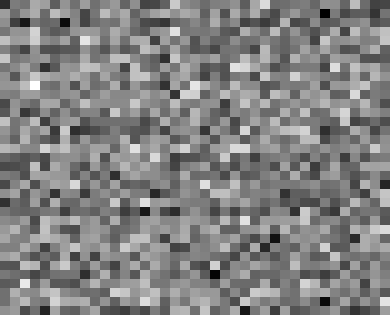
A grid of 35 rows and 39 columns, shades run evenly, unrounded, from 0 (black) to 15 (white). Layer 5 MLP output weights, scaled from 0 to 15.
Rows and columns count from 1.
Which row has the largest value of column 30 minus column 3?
20
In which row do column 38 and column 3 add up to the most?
32
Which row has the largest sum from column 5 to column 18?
17
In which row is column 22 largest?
30
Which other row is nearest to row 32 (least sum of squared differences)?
16
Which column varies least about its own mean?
11
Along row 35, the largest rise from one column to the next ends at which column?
6
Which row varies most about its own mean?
15
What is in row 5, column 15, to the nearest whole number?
10
